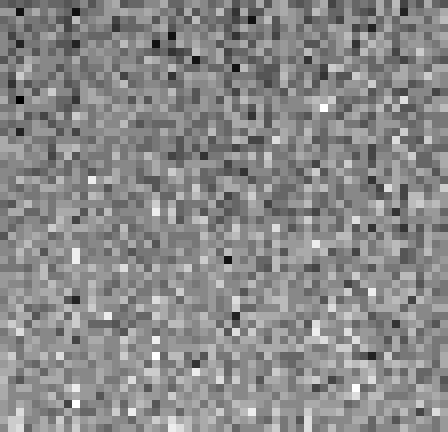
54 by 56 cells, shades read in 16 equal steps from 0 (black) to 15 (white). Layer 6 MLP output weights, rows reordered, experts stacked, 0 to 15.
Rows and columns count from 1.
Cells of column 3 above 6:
44
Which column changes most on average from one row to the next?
10
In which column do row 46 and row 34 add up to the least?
25
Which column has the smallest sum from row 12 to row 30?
47
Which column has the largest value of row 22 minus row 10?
22
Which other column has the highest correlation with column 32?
39
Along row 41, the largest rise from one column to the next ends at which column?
40
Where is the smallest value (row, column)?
13, 3
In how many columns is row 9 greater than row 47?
18
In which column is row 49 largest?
45
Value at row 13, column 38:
8
